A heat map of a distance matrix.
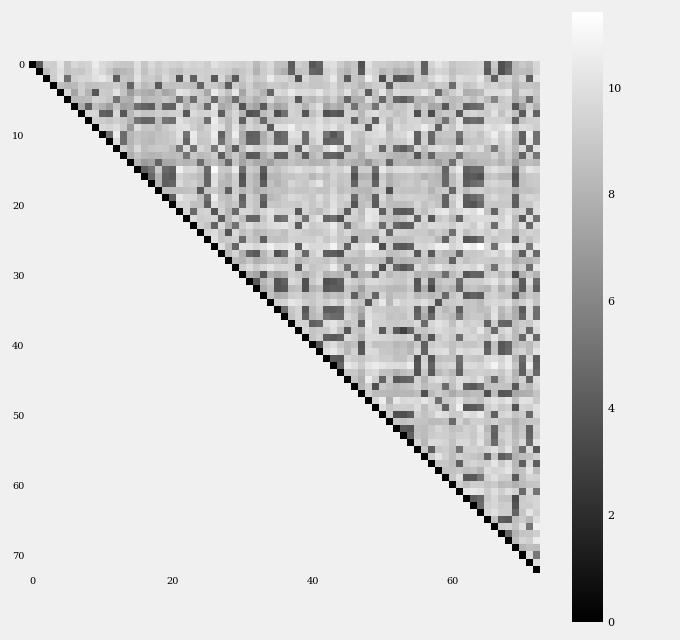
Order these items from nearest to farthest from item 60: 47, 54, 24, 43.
24, 47, 54, 43
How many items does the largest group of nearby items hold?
19
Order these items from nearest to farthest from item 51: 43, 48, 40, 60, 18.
18, 60, 48, 40, 43
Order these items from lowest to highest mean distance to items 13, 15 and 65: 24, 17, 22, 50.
17, 22, 24, 50
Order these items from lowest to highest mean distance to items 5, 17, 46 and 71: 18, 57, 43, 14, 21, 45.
45, 21, 14, 18, 57, 43
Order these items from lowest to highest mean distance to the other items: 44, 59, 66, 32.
32, 44, 59, 66
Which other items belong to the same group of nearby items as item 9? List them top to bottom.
4, 34, 48, 58
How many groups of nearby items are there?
6
